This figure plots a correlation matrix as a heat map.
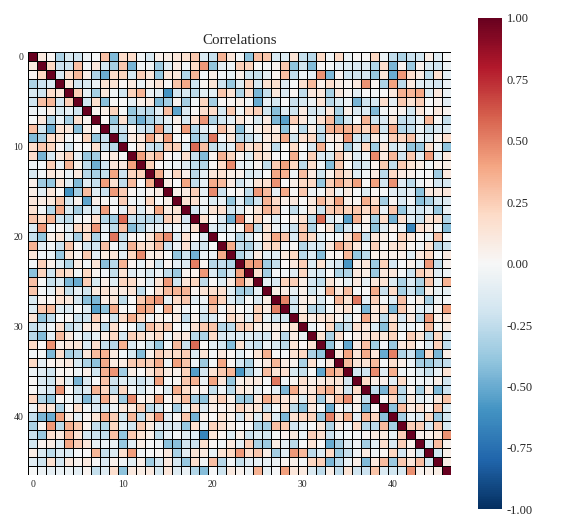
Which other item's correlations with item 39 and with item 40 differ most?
33
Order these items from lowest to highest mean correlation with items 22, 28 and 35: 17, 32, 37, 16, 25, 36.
32, 37, 36, 16, 17, 25
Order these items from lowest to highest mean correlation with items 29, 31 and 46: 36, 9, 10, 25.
10, 36, 9, 25
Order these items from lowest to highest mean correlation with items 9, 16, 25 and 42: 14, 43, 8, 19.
19, 43, 8, 14
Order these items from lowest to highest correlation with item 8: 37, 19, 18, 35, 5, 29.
5, 18, 19, 29, 37, 35
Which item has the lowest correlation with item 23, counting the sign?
35
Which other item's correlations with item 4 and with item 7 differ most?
12
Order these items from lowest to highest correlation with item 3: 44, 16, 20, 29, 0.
0, 44, 29, 20, 16
